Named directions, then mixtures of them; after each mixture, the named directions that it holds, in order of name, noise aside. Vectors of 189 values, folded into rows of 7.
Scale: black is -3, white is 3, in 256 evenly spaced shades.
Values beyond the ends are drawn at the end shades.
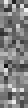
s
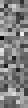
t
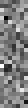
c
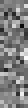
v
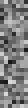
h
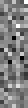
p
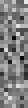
p.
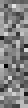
c, t.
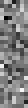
c, s.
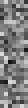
h.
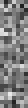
s, t.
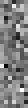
c, s, t.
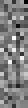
p.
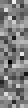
h, p, s.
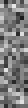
h, t.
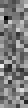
c.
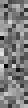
c, h, t.
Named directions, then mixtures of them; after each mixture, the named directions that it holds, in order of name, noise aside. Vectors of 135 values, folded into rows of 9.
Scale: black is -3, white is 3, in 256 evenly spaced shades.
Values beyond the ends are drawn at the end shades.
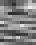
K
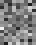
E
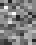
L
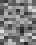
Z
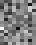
E.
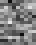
K, L.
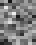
L.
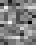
E, K, L.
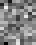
E, L.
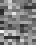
E, K, Z.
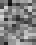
E, L.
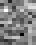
K, L.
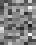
E, Z.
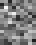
L.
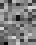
E, L.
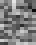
E, K, Z.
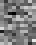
E, K, L.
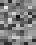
L.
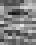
K.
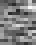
K, Z.
